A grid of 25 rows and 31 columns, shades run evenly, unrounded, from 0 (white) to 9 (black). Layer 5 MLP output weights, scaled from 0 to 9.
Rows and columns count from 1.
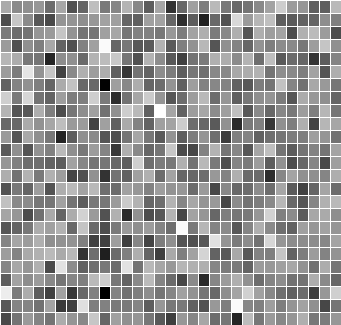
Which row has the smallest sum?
21
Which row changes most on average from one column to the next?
17
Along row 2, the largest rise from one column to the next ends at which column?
26
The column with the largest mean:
10
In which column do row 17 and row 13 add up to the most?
12
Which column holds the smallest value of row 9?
15
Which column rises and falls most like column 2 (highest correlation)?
25
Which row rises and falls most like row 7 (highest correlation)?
20
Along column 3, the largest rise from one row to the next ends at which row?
9
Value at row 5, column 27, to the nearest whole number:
5
